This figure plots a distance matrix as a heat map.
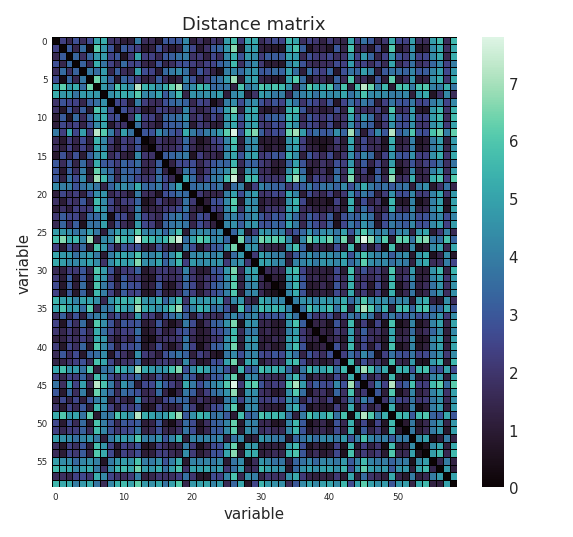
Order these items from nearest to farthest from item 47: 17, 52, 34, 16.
16, 17, 52, 34
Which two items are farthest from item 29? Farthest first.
12, 45
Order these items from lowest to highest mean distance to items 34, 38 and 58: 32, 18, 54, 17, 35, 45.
32, 17, 35, 54, 18, 45
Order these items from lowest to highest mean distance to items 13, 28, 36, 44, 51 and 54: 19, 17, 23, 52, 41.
17, 41, 23, 19, 52
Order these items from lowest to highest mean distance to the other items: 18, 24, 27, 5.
27, 5, 24, 18
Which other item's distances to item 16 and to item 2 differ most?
10
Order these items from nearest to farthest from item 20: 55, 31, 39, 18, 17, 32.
39, 31, 32, 17, 18, 55
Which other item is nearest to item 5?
1
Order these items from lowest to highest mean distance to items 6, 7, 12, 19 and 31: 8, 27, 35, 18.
8, 27, 35, 18
